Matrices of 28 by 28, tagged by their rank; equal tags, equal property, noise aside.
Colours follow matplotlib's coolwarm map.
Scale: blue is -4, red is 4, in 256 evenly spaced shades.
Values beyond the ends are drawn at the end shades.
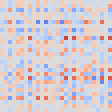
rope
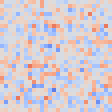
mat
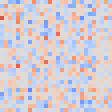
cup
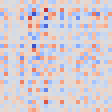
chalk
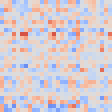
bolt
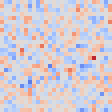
mat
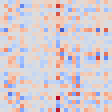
chalk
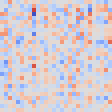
bolt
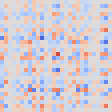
chalk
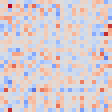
cup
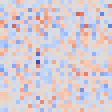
mat
